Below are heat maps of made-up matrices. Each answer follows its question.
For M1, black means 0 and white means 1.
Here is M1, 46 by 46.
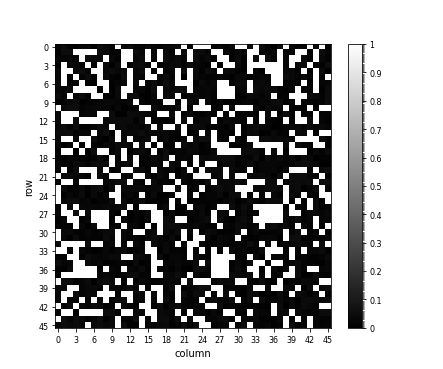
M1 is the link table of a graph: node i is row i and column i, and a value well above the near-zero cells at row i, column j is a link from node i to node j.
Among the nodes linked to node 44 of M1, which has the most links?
node 16
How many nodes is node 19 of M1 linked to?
7
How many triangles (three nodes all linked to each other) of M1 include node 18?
4
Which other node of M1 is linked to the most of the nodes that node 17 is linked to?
node 27
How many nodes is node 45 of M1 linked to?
9
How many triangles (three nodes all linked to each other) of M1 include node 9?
6
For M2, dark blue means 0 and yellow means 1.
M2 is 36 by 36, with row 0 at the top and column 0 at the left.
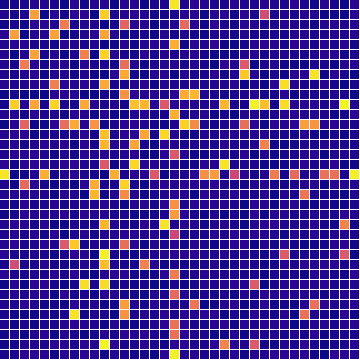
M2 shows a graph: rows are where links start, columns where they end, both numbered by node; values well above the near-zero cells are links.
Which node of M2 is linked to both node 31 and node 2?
node 12
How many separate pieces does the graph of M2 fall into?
3
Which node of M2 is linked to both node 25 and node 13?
node 10
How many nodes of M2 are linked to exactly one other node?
12
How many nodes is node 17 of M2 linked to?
12
